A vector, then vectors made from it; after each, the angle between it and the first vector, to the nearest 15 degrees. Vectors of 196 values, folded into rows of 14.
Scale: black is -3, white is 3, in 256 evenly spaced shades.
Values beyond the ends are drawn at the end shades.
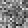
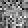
150 degrees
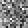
45 degrees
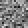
60 degrees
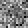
30 degrees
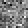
150 degrees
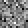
135 degrees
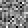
135 degrees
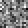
105 degrees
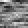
105 degrees
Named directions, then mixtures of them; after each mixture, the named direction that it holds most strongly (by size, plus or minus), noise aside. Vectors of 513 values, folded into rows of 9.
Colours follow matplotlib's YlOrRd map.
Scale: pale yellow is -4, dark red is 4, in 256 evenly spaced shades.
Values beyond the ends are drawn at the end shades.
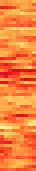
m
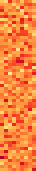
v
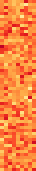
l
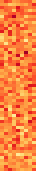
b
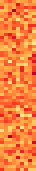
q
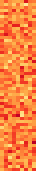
l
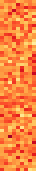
q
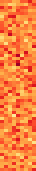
b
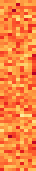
q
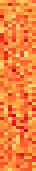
b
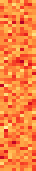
v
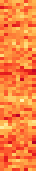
m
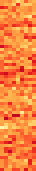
m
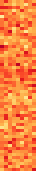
l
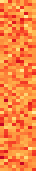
v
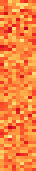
l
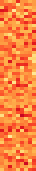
q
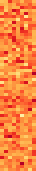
v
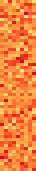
v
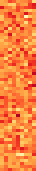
b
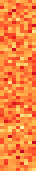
q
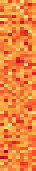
v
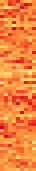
m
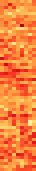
m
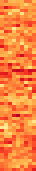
m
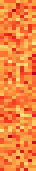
q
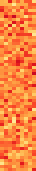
v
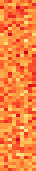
b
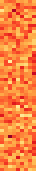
q
